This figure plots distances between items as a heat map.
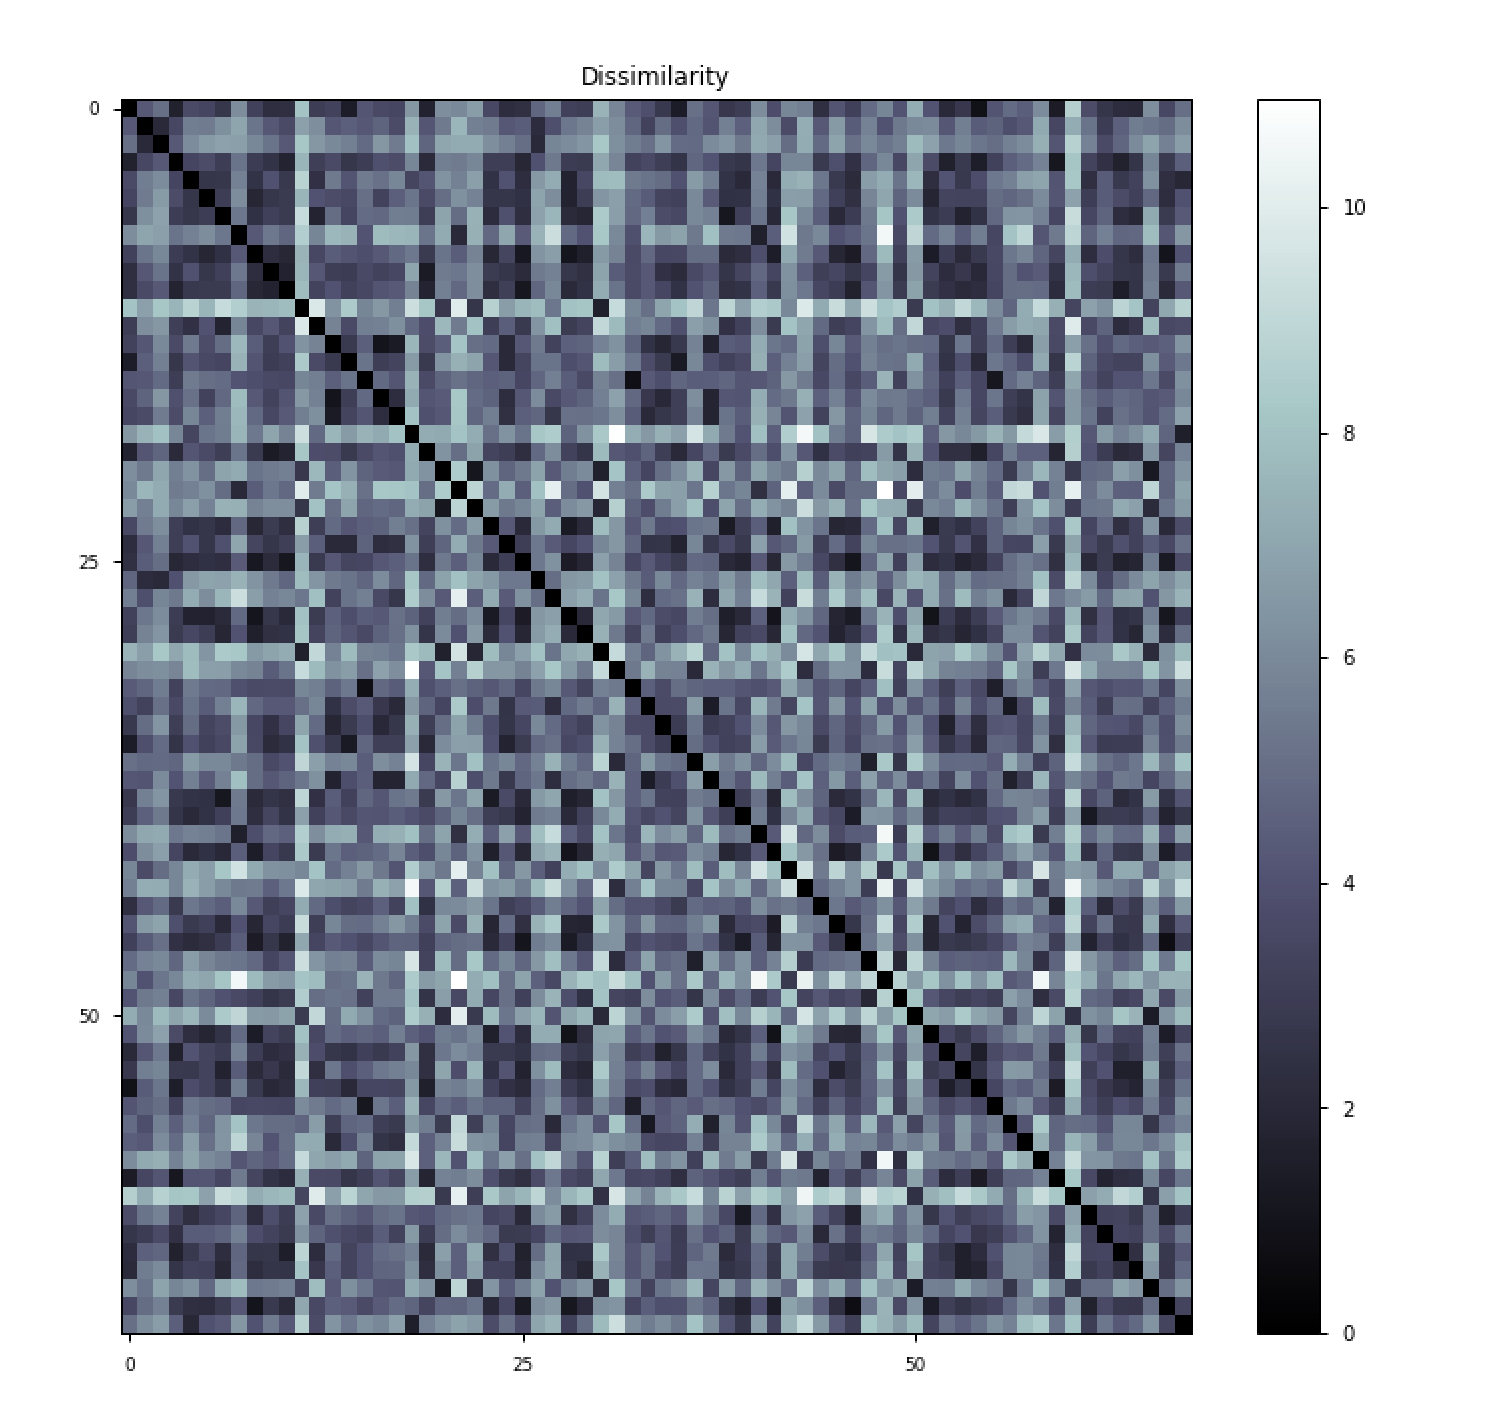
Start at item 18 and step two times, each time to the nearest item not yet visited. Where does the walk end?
4
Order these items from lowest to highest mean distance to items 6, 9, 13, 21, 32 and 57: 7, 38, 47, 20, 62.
38, 62, 47, 7, 20
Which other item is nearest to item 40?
7
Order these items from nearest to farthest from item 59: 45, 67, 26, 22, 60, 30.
26, 45, 67, 22, 30, 60
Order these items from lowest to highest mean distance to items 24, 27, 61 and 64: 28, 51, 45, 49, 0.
0, 28, 51, 45, 49
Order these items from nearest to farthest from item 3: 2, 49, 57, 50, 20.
49, 2, 57, 20, 50
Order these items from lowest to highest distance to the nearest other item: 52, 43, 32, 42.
32, 52, 43, 42
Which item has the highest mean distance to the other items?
60
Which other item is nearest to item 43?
31
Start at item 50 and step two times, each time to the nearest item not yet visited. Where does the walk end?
20
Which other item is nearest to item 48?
42
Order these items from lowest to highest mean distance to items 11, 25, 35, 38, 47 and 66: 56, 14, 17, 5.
5, 14, 17, 56
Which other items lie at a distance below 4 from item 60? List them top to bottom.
11, 20, 22, 30, 50, 65
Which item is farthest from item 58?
48
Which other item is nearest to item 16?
13
